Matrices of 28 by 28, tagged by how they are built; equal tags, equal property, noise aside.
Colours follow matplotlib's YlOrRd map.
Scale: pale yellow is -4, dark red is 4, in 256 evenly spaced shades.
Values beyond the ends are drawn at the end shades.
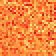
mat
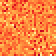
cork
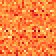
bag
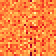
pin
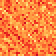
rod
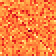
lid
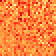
mat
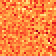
mat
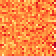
pin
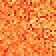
mat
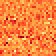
bag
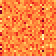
pin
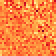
mat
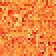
cork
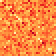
lid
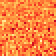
bag
